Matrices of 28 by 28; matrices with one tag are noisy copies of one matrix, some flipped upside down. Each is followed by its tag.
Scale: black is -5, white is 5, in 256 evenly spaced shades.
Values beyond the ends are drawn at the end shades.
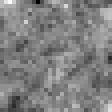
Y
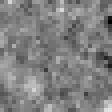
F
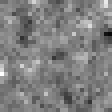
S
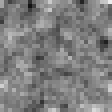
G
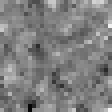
G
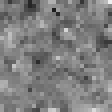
G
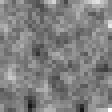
G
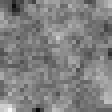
Y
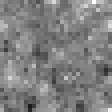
G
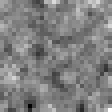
G
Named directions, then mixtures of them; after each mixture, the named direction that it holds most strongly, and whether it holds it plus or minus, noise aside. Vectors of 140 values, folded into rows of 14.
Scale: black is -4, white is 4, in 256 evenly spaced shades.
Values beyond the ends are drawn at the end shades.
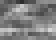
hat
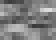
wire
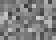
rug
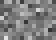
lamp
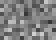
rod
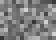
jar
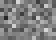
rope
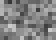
lamp, minus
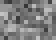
rug, plus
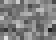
lamp, plus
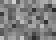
jar, minus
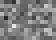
rope, plus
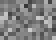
rug, plus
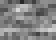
hat, plus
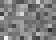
lamp, plus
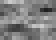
wire, minus
